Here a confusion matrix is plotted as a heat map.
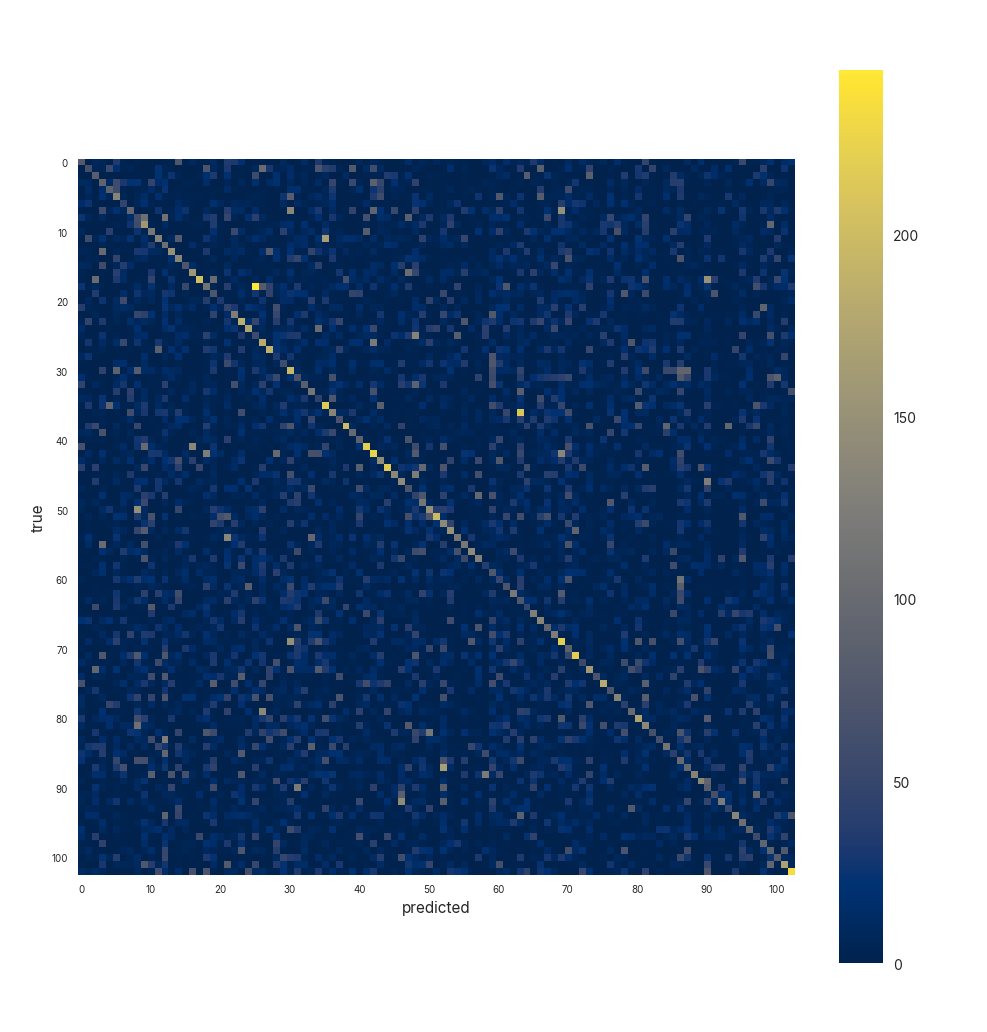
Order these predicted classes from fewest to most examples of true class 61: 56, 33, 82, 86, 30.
56, 82, 33, 30, 86
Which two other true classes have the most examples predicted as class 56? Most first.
69, 84
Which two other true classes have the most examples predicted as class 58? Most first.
88, 85
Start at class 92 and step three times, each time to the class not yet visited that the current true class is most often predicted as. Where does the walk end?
31
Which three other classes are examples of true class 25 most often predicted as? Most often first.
48, 54, 99
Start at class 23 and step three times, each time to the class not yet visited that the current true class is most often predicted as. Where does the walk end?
42
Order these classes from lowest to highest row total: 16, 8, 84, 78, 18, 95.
95, 78, 16, 84, 8, 18
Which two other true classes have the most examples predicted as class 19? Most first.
17, 75
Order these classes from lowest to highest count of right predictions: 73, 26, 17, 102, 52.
52, 73, 26, 17, 102
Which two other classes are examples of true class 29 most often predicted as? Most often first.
59, 21
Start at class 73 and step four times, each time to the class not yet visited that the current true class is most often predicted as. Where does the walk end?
41
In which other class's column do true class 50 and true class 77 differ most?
8
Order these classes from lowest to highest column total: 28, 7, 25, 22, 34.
7, 22, 28, 34, 25
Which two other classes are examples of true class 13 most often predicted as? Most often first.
3, 27
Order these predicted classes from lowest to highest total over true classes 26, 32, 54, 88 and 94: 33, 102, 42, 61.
61, 102, 33, 42
